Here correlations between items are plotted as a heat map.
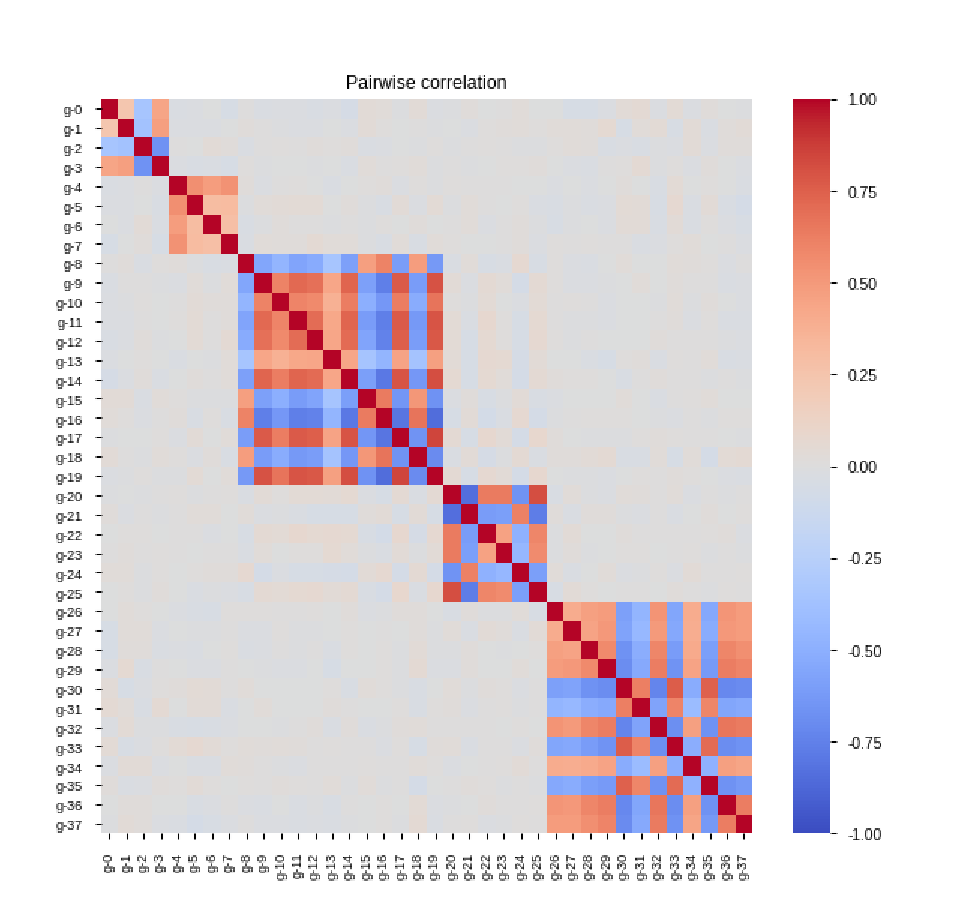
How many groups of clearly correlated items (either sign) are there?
5
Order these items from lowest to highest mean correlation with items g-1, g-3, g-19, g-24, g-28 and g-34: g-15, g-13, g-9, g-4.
g-15, g-4, g-13, g-9
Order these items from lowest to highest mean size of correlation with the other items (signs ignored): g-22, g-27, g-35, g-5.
g-5, g-22, g-27, g-35
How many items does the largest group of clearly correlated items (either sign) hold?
12
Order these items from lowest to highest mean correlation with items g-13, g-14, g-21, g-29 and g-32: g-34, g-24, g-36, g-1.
g-1, g-24, g-34, g-36
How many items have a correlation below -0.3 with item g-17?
4
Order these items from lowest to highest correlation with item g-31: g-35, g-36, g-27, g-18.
g-36, g-27, g-18, g-35
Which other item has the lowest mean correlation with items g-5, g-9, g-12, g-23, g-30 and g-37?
g-16
